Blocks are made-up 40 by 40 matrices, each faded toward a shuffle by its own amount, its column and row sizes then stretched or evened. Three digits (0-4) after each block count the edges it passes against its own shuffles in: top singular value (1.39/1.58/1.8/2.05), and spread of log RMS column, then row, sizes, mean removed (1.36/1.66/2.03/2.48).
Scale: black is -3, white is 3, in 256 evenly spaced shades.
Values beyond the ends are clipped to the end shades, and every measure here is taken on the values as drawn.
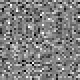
3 0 0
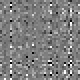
4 4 1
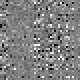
1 4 3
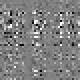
2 4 4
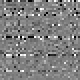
4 0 4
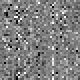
2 3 0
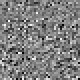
0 0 3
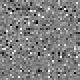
0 1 1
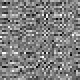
4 1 2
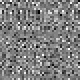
4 0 3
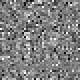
1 1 3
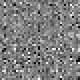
1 3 2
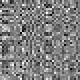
4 2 0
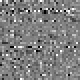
2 1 4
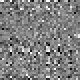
3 2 3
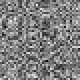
3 0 0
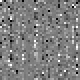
1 4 0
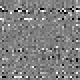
3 1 4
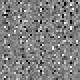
2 3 2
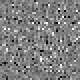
1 0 2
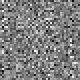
3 2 1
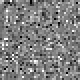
1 0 1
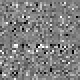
0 2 4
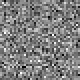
3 0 0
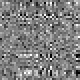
4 2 3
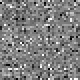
1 0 3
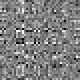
4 3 3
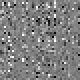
2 4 0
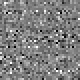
0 1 3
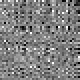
4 3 3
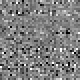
1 0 4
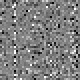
3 2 0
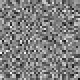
4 1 1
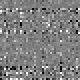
3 2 4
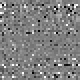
1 1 4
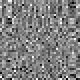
4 1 1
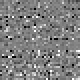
1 1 4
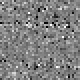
0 0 2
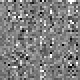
1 4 2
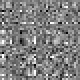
3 3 3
